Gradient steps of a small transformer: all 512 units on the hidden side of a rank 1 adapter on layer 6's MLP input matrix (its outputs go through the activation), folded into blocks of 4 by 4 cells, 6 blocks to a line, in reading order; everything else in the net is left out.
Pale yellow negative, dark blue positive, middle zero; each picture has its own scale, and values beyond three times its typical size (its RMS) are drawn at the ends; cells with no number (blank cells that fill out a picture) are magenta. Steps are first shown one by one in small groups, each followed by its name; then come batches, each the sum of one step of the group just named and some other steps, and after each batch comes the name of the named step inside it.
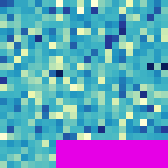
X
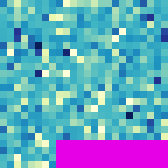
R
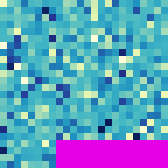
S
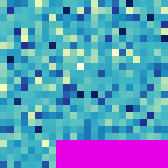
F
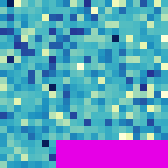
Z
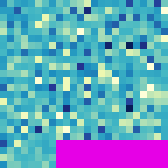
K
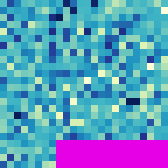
K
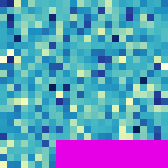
Z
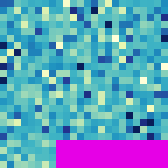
R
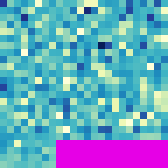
K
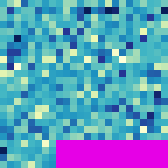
S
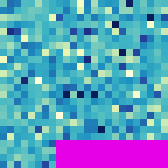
F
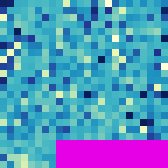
R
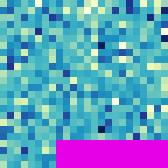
S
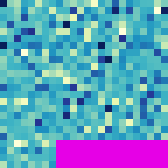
R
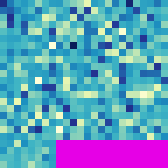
K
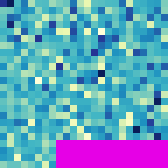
X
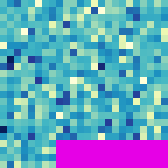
S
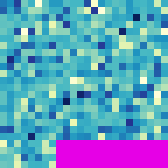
F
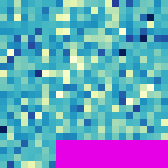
R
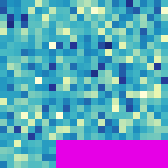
K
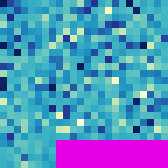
K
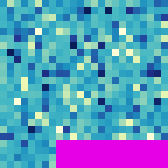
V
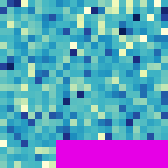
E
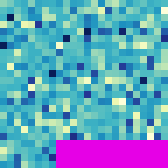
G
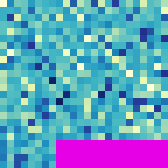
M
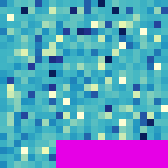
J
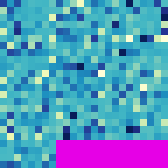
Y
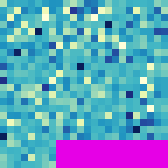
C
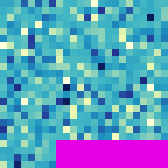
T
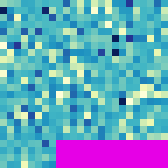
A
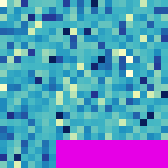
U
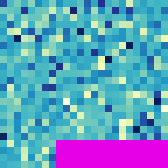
J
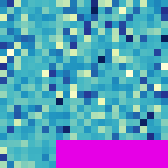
U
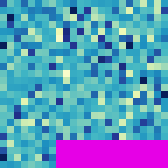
U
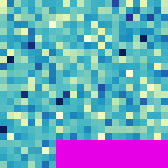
M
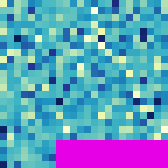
M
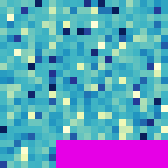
J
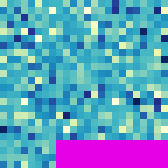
M
